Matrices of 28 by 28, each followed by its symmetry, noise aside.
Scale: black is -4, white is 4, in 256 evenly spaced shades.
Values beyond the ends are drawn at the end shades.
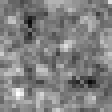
symmetric across the other diagonal.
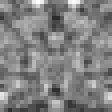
mirrored left to right.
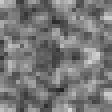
mirrored top to bottom.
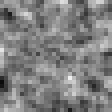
no symmetry.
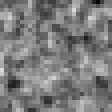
no symmetry.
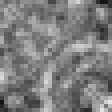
symmetric.
